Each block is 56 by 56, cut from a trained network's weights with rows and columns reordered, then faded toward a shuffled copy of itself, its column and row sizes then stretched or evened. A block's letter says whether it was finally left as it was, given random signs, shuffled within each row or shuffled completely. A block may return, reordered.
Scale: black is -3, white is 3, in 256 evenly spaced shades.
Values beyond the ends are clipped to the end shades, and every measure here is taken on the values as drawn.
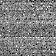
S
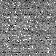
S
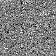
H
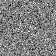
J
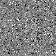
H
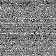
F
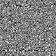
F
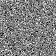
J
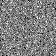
J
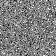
J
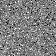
J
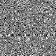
S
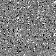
H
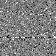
F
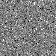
J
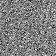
J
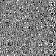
S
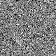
F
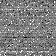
F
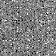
S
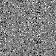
H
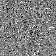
F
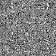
H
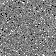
J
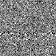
H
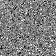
J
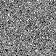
J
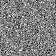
F
